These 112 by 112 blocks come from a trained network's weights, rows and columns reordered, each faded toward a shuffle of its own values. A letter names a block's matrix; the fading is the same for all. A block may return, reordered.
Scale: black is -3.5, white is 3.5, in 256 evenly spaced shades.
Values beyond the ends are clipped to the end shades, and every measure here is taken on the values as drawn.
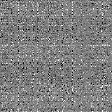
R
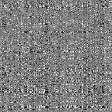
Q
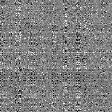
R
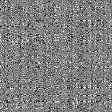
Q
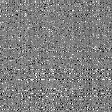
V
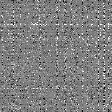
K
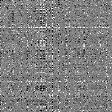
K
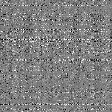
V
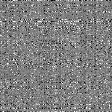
V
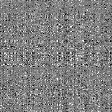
Q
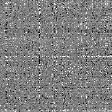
K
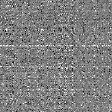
K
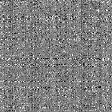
Q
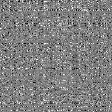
V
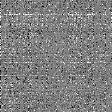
K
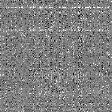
K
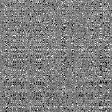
R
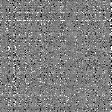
K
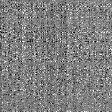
Q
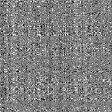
Q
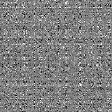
R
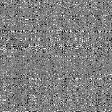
V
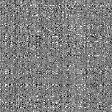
Q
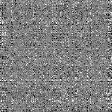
R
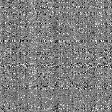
Q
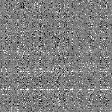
K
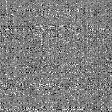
V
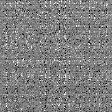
R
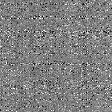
V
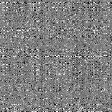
V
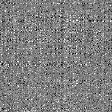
Q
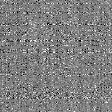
V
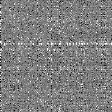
K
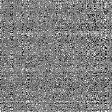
R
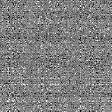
R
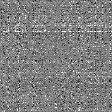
K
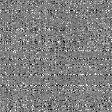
V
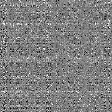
R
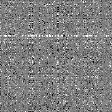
K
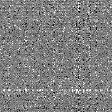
K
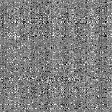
Q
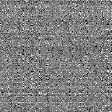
R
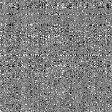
V
